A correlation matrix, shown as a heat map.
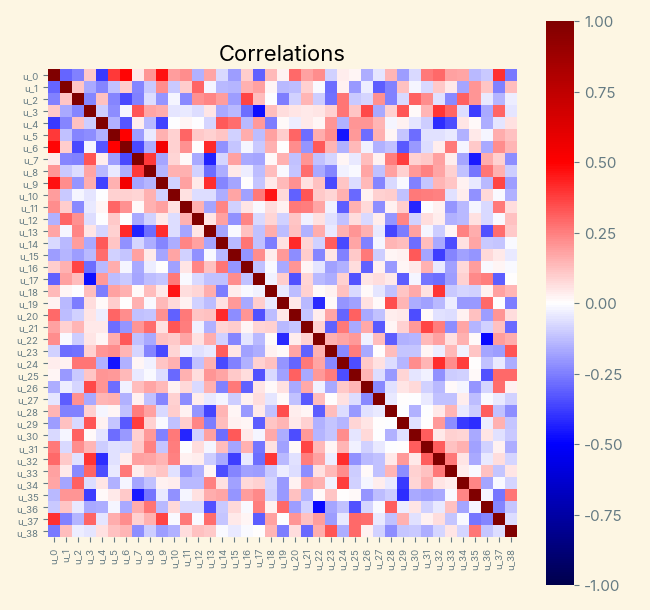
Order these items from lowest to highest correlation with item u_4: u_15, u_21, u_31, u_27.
u_31, u_21, u_27, u_15
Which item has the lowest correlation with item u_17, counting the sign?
u_3
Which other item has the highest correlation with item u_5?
u_6
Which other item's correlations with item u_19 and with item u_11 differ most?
u_22
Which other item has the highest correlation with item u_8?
u_7
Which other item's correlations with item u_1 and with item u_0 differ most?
u_37
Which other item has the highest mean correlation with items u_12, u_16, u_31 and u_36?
u_2
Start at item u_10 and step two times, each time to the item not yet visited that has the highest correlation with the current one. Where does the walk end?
u_32
